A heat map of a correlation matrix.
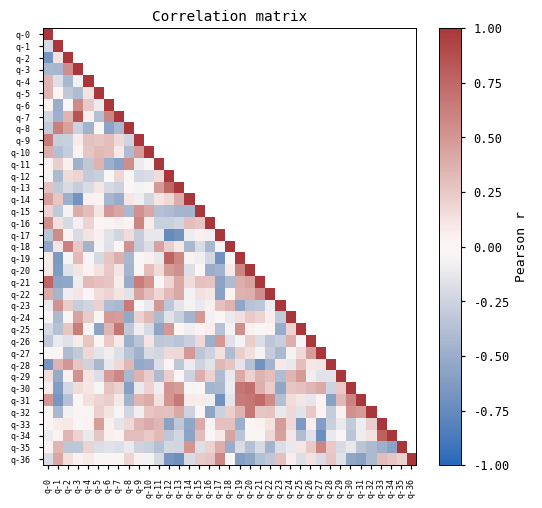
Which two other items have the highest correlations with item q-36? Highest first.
q-17, q-1
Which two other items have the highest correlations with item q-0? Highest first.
q-21, q-9
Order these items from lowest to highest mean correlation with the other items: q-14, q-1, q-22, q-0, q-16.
q-1, q-14, q-16, q-0, q-22
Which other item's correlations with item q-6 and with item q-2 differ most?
q-8
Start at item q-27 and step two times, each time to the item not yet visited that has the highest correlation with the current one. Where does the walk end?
q-14
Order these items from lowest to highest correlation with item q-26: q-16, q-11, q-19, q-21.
q-16, q-11, q-21, q-19
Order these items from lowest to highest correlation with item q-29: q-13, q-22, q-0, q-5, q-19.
q-5, q-13, q-0, q-22, q-19
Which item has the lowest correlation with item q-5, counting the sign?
q-25
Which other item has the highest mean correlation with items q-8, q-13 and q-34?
q-11
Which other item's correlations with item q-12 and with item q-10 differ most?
q-33
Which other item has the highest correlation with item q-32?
q-20
